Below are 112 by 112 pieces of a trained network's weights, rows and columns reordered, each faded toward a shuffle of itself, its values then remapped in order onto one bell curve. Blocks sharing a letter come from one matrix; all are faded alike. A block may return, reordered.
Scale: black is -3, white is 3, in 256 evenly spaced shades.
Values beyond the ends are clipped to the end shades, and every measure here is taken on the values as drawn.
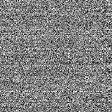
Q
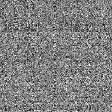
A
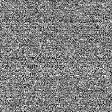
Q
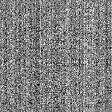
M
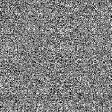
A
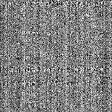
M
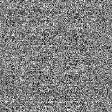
A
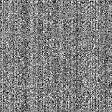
M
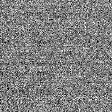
A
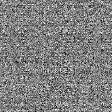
A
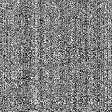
M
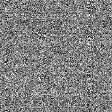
A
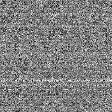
Q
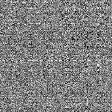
Q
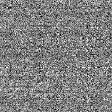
Q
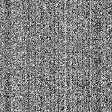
M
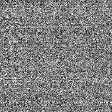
Q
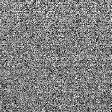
Q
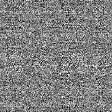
A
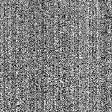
M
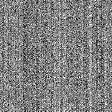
M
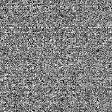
Q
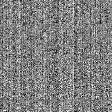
M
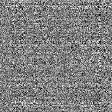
Q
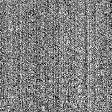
M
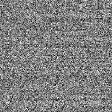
A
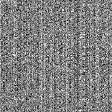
M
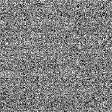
A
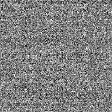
A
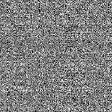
A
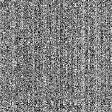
M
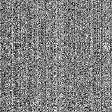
M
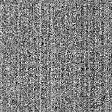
M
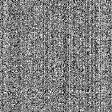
M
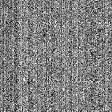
M
